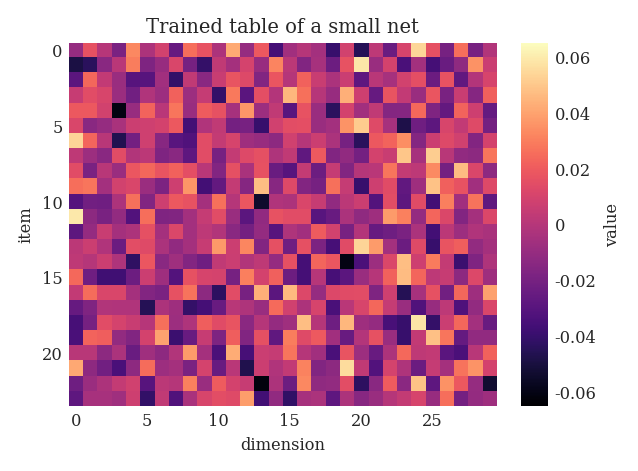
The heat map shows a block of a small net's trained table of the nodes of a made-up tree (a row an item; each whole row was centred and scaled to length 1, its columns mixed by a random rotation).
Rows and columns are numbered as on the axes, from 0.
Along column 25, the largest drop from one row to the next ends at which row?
10
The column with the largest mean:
11
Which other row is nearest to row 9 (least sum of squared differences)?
16
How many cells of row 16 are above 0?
17
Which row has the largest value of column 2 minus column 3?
4
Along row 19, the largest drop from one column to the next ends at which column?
7
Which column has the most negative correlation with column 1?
28
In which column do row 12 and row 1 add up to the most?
20
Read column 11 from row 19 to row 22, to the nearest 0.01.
0.02 0.04 0 0.01
